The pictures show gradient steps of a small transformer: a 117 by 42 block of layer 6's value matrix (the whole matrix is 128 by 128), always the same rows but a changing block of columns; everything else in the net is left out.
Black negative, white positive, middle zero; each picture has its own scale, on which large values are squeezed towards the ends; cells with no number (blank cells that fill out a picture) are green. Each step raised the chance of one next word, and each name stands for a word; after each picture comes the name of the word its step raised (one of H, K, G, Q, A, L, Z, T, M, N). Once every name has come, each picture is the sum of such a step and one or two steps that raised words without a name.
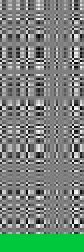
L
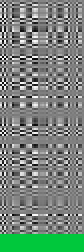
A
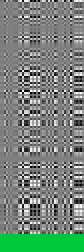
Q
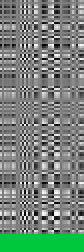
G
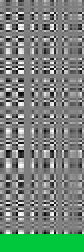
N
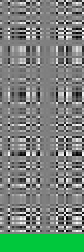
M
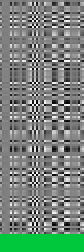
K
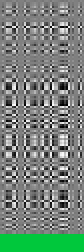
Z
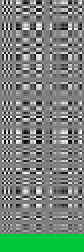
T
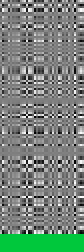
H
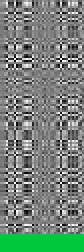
K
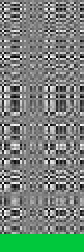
A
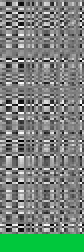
K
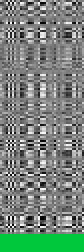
M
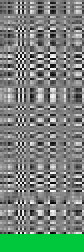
G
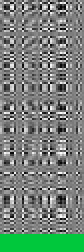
T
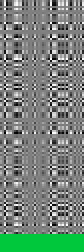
N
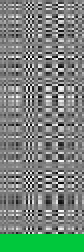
A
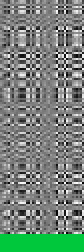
G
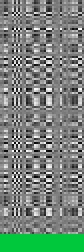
N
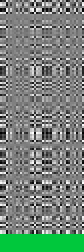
H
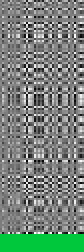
H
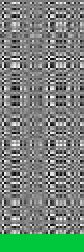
A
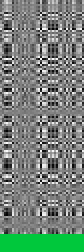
N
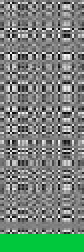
T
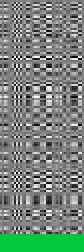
A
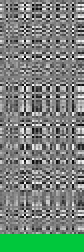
A
